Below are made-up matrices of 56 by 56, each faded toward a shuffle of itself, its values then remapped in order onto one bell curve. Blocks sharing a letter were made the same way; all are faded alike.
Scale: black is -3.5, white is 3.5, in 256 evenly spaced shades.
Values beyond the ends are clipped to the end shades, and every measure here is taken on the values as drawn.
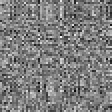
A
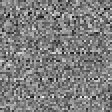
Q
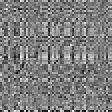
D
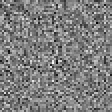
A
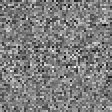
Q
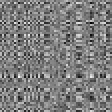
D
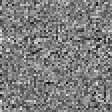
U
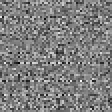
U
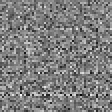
U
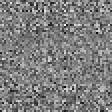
U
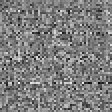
U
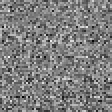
Q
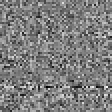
U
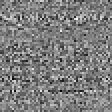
U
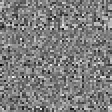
U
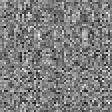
A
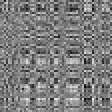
D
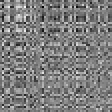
D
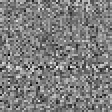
U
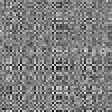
D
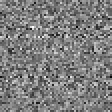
Q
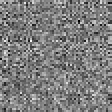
A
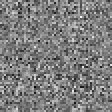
U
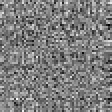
A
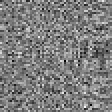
A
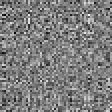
A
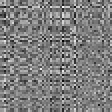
D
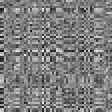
D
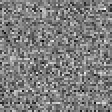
Q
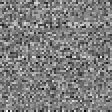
Q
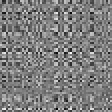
D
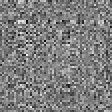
A
